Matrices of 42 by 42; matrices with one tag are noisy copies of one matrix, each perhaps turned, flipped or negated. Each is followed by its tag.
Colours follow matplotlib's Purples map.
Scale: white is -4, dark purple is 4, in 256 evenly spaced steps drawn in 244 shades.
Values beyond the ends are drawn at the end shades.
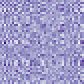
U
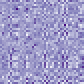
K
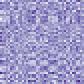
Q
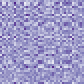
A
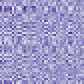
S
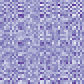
U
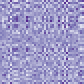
K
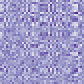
S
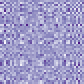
U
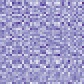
A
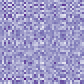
U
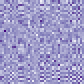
U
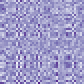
K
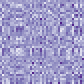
Q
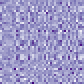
A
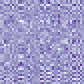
U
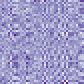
K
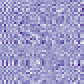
U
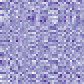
Q
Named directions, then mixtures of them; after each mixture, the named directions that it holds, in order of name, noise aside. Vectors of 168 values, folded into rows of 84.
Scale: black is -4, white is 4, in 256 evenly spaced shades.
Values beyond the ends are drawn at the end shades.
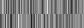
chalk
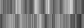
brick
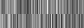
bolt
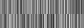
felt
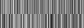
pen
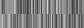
bolt.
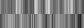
brick.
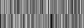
chalk, felt, pen.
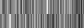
bolt, brick, felt.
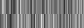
bolt, chalk, felt.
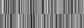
chalk.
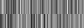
bolt, chalk.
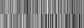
bolt, pen.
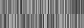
felt.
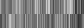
brick, felt.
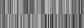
bolt, brick, pen.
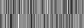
chalk.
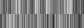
brick, felt.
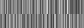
chalk, felt.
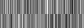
bolt, chalk, pen.
